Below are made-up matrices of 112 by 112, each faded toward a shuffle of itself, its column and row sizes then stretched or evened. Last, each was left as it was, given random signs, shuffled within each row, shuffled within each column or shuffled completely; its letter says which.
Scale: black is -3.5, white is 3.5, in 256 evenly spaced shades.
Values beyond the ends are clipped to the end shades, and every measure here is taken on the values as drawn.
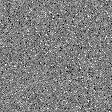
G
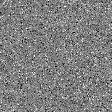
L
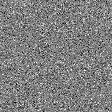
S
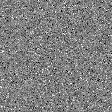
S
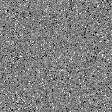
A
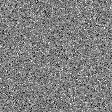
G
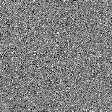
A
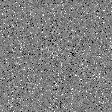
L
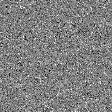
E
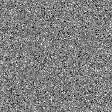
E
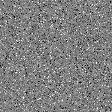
L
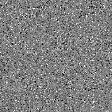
A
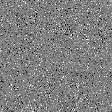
A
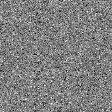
E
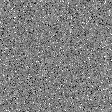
G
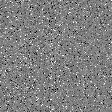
L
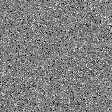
S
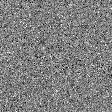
S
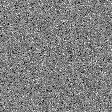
G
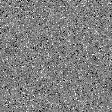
E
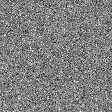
G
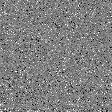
S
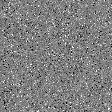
L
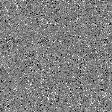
E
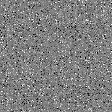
A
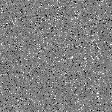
E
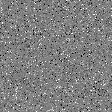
L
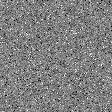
G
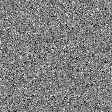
S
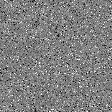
S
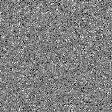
A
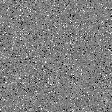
A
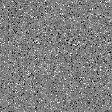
A
